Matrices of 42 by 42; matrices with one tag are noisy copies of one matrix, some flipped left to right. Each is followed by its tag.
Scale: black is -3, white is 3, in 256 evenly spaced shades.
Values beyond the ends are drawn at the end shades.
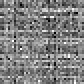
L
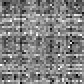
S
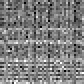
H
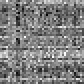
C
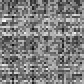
S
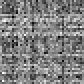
S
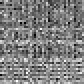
H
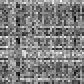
C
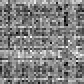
C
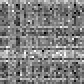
C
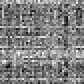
C
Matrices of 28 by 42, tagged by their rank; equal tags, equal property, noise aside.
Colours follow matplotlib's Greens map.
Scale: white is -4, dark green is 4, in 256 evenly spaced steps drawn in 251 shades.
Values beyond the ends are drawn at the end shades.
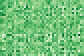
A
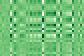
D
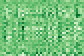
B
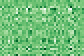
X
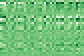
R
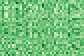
A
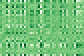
R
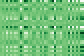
D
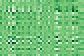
R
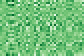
X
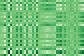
D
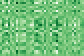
R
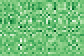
B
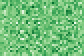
A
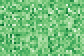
A
